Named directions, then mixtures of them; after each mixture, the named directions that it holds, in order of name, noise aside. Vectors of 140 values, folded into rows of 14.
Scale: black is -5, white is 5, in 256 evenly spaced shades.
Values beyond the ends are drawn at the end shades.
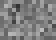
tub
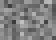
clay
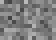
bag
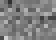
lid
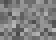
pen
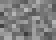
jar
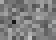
bag, clay, tub.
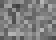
tub.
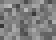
clay, jar, tub.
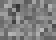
tub.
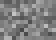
jar, lid, pen.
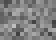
pen.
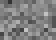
lid, pen.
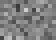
jar, lid, tub.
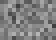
pen, tub.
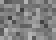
bag.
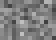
clay.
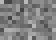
bag.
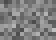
pen.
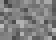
clay, pen.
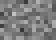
jar.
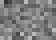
bag, clay, pen.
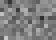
lid.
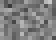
clay.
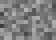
jar.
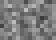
clay, jar.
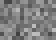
bag, pen.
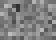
tub.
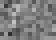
pen, tub.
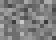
clay.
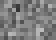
tub.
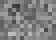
tub.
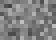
bag, clay, tub.
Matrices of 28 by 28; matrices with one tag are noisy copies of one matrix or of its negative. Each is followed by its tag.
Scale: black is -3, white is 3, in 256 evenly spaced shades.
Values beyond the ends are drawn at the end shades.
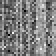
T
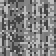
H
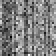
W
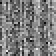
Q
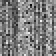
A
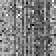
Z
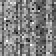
T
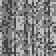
W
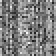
A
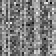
Q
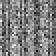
Q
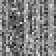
H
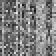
T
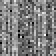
A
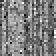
H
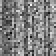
W
